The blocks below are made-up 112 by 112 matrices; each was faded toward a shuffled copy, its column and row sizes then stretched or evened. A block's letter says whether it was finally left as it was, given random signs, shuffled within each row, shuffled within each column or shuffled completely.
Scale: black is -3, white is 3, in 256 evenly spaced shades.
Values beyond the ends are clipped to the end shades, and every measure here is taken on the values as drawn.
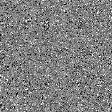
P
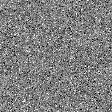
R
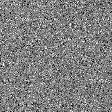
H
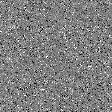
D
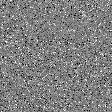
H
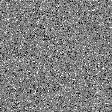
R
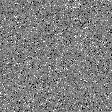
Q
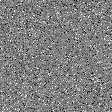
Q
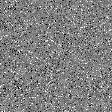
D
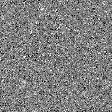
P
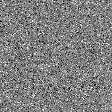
H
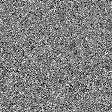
H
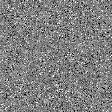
P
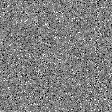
P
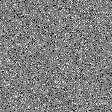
Q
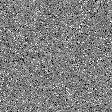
Q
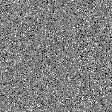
R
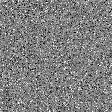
Q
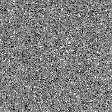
D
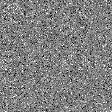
D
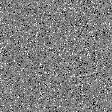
D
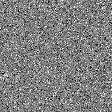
R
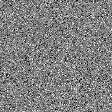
D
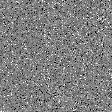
R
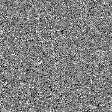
D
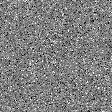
Q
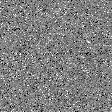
H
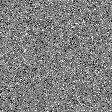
Q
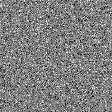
R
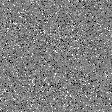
H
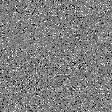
P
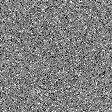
Q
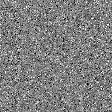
R
